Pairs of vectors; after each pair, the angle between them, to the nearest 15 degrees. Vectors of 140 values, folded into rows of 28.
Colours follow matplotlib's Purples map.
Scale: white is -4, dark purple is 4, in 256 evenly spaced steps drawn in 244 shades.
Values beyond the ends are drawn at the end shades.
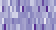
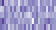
105 degrees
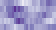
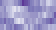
165 degrees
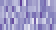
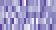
15 degrees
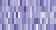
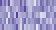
45 degrees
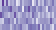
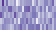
30 degrees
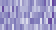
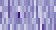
75 degrees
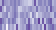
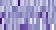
90 degrees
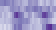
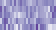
120 degrees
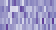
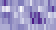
105 degrees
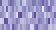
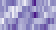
60 degrees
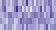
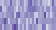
120 degrees
